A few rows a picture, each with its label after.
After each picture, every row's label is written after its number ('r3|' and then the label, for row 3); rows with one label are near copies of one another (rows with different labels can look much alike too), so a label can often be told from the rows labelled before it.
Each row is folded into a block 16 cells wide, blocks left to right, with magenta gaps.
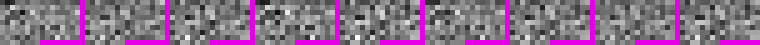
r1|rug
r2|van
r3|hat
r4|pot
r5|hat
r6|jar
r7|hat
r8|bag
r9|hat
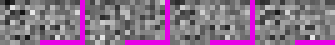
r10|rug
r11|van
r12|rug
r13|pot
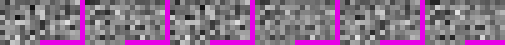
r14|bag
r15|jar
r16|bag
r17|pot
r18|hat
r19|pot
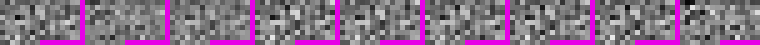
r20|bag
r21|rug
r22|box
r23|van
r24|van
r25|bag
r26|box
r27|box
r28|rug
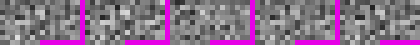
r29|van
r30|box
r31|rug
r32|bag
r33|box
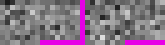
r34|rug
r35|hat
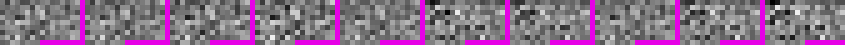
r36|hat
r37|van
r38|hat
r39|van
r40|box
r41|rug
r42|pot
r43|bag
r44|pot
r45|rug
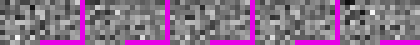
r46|van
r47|pot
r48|box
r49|box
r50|rug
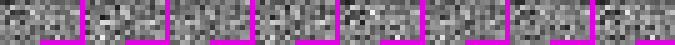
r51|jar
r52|hat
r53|van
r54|bag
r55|pot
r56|van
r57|rug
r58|jar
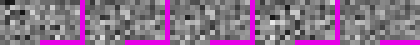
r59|rug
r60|hat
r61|van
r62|van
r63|box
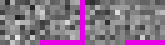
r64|hat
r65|jar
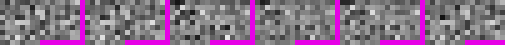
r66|van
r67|hat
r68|rug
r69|rug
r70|jar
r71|bag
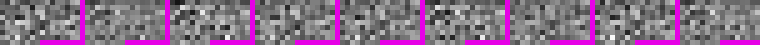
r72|box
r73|pot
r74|pot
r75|box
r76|hat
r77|pot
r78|bag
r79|hat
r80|jar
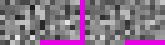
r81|bag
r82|van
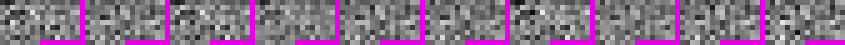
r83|jar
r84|bag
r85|jar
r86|rug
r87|bag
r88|hat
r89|rug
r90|bag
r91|bag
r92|hat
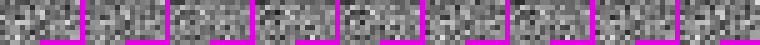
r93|hat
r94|van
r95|jar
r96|pot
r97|jar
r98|box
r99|pot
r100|hat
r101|van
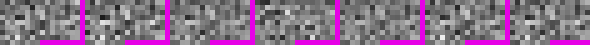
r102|box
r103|hat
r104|hat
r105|pot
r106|bag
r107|hat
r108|hat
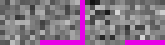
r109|bag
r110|rug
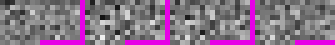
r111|rug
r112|hat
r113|hat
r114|box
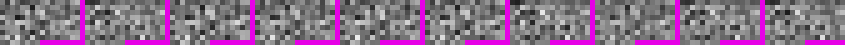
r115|hat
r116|jar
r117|bag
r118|hat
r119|hat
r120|box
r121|jar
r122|bag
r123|pot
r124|jar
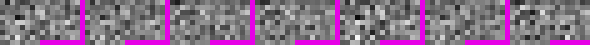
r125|hat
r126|bag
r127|jar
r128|pot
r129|hat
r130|van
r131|pot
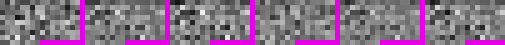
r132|hat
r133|pot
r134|jar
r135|bag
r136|pot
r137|rug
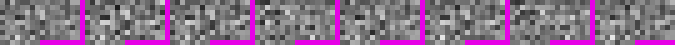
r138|hat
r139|box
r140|box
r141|jar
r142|hat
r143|box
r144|pot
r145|van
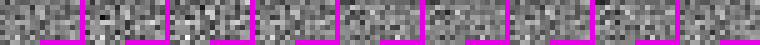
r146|bag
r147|bag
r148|van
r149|box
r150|pot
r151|pot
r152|van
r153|jar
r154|hat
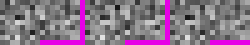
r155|hat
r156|box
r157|hat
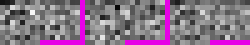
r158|jar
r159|box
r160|jar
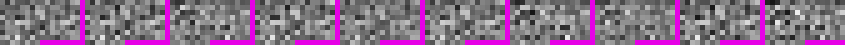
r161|box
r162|bag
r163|pot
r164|box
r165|hat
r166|box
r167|pot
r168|jar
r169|bag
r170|jar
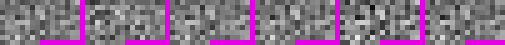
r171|van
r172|jar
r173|box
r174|van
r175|van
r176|hat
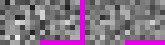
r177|hat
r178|box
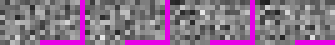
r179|bag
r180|hat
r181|jar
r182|rug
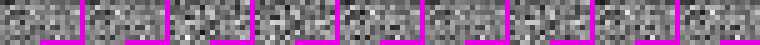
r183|jar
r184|pot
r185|hat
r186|box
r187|pot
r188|pot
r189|bag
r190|jar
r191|pot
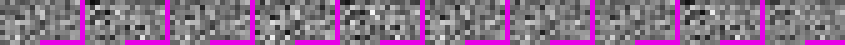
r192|van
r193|rug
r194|box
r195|hat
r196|jar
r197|van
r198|hat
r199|van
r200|rug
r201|rug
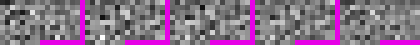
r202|jar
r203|van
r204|box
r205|van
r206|pot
